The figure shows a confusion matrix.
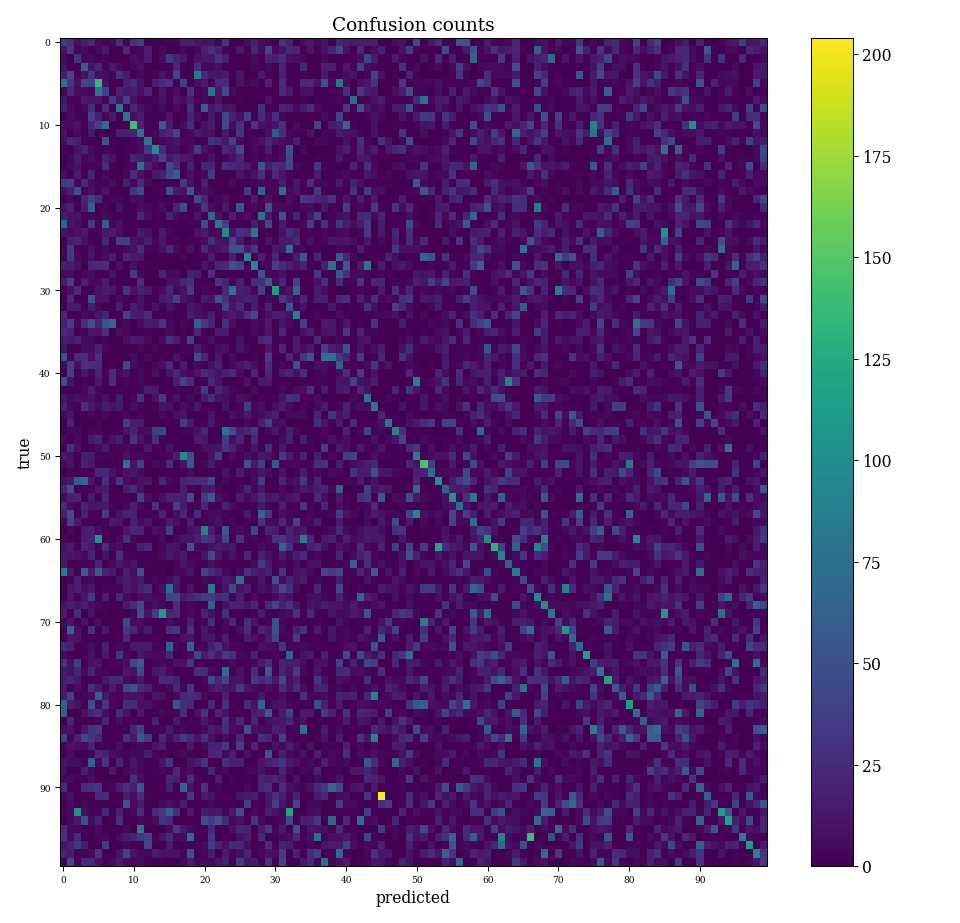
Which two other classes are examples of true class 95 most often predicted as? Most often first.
11, 70
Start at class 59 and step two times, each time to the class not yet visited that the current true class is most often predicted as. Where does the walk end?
67
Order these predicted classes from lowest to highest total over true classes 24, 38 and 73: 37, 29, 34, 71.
71, 34, 29, 37
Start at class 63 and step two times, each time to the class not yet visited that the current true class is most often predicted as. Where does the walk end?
50
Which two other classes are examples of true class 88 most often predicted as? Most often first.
90, 83
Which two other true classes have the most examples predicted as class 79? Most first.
83, 52
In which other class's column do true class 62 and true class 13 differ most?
85
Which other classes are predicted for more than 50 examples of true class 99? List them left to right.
37, 56, 76
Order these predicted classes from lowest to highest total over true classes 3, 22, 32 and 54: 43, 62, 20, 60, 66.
66, 62, 60, 20, 43
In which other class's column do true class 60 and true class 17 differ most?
5
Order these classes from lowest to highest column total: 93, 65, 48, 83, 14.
48, 14, 93, 83, 65
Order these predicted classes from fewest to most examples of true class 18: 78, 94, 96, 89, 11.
94, 96, 89, 11, 78
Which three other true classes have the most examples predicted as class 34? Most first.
60, 83, 26
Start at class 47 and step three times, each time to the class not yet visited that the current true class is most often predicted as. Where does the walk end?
25
